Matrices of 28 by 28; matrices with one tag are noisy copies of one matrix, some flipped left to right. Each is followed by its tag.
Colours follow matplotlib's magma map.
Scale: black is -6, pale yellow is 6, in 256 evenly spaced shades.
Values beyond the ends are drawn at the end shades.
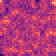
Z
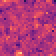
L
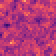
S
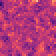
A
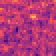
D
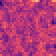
A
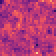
L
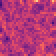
A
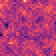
S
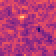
D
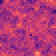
L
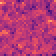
Z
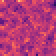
A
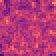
Z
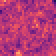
L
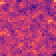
Z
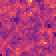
S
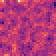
A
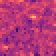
D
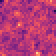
L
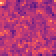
Z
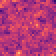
L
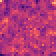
Z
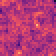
L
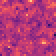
S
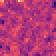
A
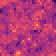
L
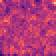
Z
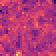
L
